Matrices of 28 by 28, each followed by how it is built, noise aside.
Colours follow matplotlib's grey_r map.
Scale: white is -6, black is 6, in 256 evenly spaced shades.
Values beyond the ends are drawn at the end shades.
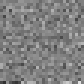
uneven rows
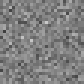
noise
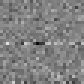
uneven rows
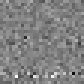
uneven rows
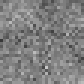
smooth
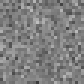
noise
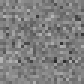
uneven rows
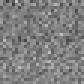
repeating columns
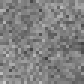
smooth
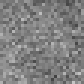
smooth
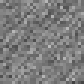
Hankel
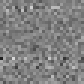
uneven rows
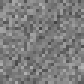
Hankel
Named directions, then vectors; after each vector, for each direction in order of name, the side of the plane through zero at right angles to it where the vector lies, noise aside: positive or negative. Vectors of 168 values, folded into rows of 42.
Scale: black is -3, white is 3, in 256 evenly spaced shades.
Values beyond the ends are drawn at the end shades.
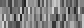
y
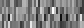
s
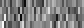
negative, positive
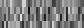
positive, negative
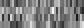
positive, positive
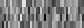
positive, negative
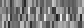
negative, positive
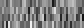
positive, negative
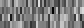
negative, negative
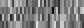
negative, negative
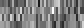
positive, positive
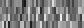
negative, positive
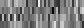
negative, negative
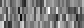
negative, positive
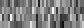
positive, positive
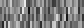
positive, negative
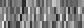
negative, positive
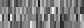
positive, positive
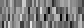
positive, negative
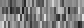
negative, positive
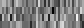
negative, negative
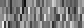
negative, positive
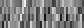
positive, negative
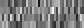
positive, positive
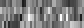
negative, positive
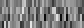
positive, negative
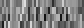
positive, negative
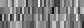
negative, negative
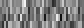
positive, negative
